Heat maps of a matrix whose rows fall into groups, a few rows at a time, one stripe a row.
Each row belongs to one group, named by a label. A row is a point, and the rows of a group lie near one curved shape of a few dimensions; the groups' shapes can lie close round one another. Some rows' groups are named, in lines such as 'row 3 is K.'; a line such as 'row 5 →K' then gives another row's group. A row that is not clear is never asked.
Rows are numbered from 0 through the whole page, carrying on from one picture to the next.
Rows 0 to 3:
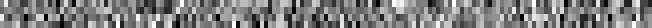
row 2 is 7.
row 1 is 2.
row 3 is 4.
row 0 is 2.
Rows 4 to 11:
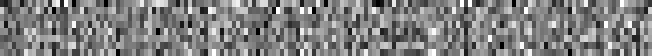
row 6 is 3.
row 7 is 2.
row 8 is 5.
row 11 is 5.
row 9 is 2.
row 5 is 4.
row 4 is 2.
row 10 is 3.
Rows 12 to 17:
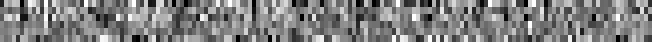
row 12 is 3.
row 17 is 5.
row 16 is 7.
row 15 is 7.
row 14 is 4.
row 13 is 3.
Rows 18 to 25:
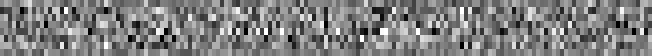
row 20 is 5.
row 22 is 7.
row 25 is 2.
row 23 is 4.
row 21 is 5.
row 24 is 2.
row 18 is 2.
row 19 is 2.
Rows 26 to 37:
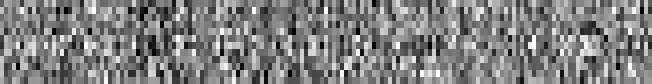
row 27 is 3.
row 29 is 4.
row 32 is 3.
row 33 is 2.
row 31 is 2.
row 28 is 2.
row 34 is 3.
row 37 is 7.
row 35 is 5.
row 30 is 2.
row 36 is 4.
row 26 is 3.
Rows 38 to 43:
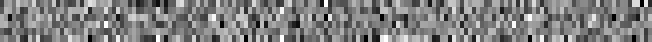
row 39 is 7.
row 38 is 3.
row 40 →5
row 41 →7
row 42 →2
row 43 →7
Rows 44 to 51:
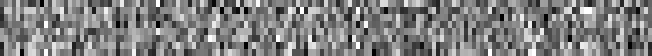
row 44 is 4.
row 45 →2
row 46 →3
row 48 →3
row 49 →4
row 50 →2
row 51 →3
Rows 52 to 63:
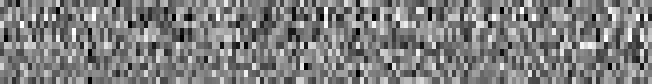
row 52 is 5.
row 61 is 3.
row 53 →3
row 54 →3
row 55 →3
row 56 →2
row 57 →2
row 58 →2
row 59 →7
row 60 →3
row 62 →7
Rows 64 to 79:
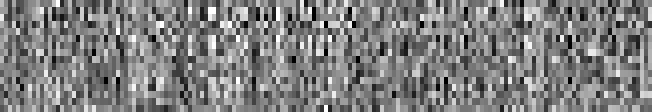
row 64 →3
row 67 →5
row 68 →7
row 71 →5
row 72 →2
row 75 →5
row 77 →2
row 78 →3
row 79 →3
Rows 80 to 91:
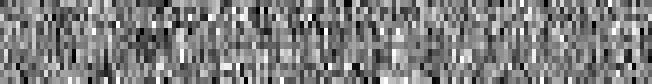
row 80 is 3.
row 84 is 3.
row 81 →7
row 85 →2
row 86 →3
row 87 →2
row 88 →2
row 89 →5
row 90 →4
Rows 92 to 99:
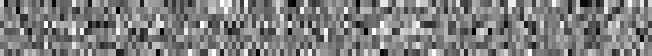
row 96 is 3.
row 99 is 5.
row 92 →2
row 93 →5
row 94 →7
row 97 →3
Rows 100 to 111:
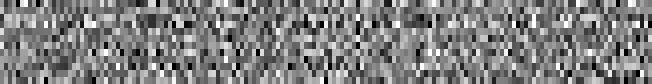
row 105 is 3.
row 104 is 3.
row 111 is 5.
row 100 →5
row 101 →7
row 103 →3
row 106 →5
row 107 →5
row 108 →3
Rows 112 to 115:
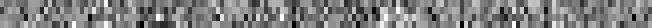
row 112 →7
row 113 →3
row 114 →7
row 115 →2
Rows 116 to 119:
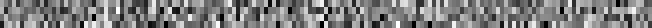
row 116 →5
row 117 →4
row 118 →5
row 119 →3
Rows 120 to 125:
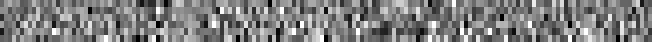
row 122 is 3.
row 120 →2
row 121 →7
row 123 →5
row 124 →2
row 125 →5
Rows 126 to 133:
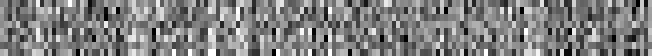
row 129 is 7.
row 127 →5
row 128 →7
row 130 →4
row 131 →5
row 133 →4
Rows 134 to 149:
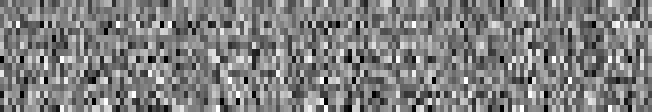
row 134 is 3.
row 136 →3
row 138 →7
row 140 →3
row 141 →4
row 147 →3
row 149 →3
